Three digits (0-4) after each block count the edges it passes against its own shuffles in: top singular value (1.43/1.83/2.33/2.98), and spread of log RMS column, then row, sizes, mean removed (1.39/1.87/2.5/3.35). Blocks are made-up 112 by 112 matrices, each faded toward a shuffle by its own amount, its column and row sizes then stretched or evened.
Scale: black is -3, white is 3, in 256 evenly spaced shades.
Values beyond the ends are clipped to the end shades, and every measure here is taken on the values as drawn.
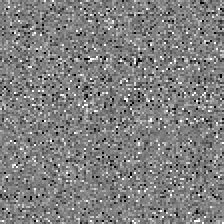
1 0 2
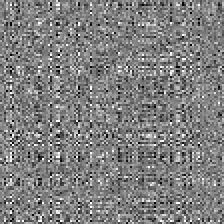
4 4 3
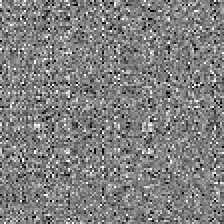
3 3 2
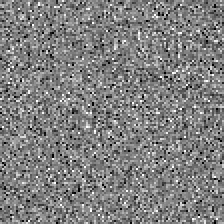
2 0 0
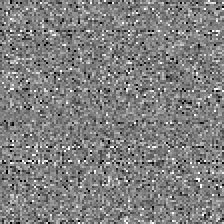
2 1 3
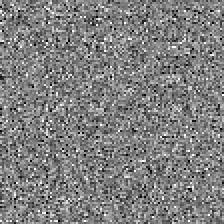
2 1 2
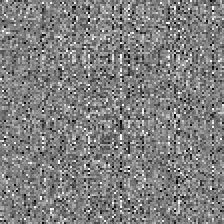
3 3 0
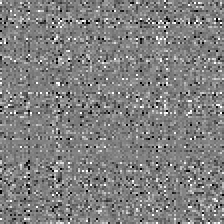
0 3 4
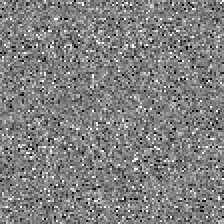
0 0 3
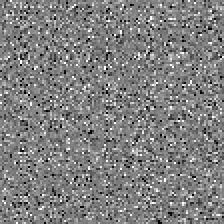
3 2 1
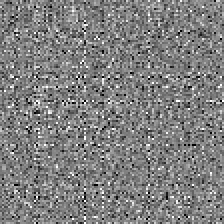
3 3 3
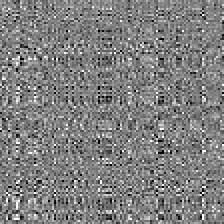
4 3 3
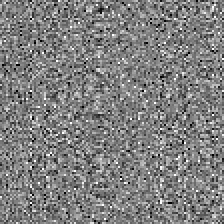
3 2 0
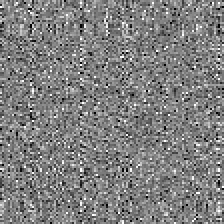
3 3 0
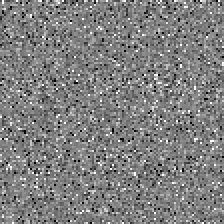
1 0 2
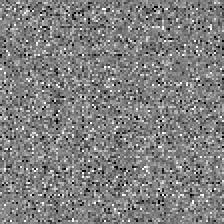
1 1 3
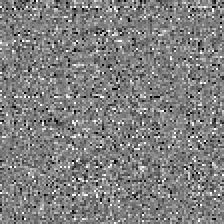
2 2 3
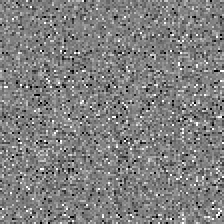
0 1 2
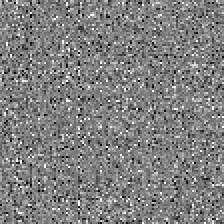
1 3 2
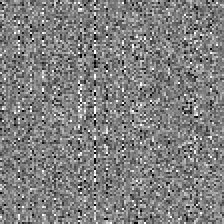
2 4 0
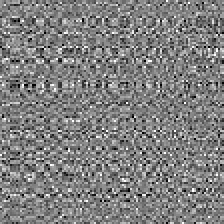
4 0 4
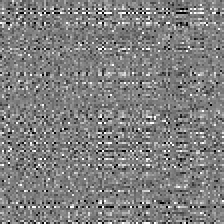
4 2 4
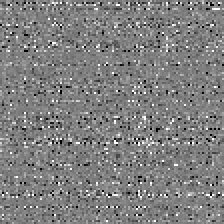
2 2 4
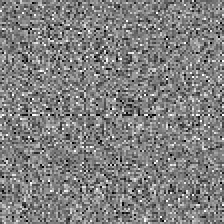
3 1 2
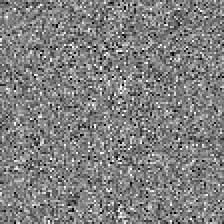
0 2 1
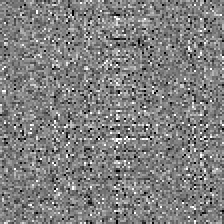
2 3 1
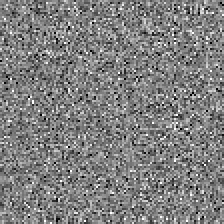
2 1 1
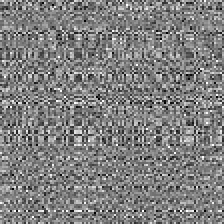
4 0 4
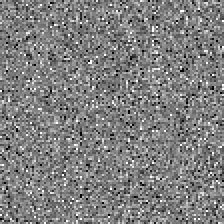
1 2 0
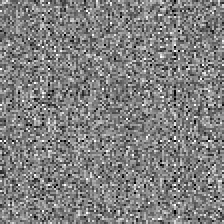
2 2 1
